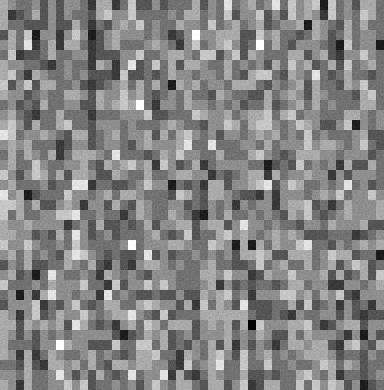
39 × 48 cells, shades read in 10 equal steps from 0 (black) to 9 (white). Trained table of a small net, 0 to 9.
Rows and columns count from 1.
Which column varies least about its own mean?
36
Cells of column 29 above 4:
28
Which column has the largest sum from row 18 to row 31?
10
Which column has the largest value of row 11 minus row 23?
18
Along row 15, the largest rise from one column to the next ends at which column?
27
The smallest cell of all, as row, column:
33, 32
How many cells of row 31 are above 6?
6
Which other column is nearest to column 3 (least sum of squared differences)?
13
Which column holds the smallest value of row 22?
26
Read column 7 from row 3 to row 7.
5 5 6 6 2
